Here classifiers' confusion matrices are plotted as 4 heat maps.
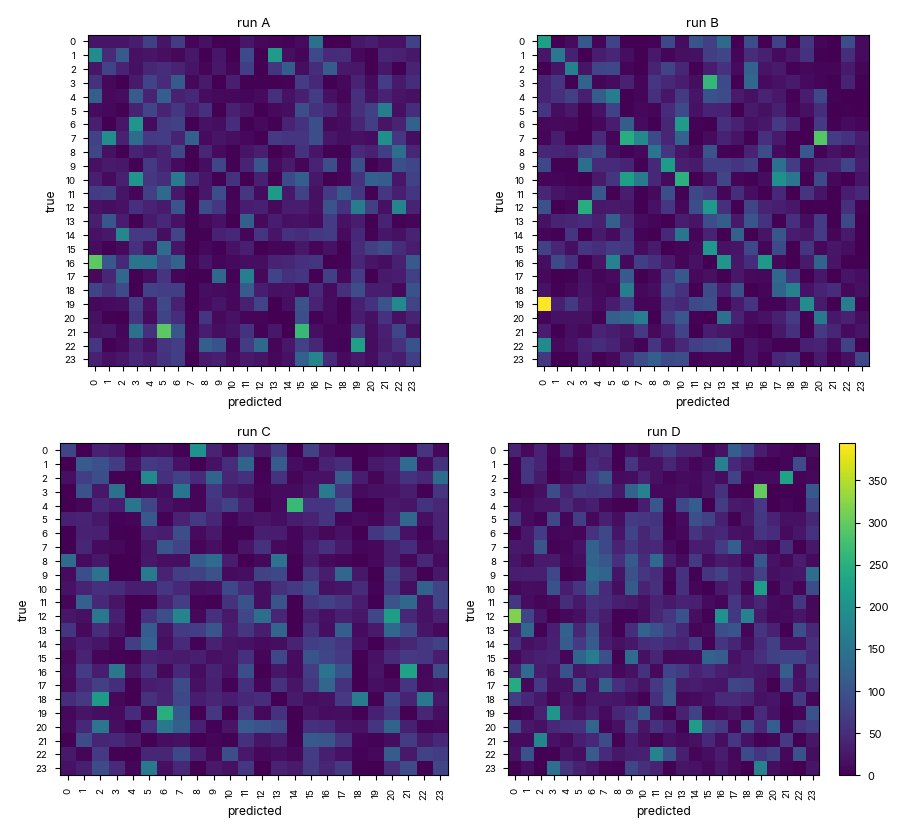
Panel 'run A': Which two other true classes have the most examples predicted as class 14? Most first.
2, 10
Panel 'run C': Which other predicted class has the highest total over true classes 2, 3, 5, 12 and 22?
7
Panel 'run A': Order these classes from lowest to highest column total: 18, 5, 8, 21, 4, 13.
18, 8, 13, 4, 21, 5
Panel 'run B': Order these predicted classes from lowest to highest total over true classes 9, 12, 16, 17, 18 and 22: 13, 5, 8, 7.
7, 8, 5, 13
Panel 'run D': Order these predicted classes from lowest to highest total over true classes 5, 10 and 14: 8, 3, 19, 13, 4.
8, 13, 4, 3, 19
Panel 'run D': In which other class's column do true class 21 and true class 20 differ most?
14
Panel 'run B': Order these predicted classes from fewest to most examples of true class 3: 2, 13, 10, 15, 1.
2, 10, 1, 13, 15
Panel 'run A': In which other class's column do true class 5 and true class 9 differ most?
21
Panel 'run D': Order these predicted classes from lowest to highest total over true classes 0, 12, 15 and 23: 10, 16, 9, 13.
10, 13, 9, 16
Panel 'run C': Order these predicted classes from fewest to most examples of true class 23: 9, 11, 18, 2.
18, 9, 11, 2
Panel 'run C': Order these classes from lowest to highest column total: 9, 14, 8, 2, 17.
14, 8, 9, 17, 2
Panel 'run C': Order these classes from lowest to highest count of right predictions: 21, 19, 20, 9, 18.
19, 21, 9, 20, 18
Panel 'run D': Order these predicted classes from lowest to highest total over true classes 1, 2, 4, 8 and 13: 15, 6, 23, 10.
15, 23, 10, 6
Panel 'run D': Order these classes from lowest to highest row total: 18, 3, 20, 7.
18, 7, 3, 20
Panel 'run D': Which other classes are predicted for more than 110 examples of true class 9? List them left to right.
6, 7, 23
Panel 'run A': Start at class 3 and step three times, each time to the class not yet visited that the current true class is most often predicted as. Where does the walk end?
16
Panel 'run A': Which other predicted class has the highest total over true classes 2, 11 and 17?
13
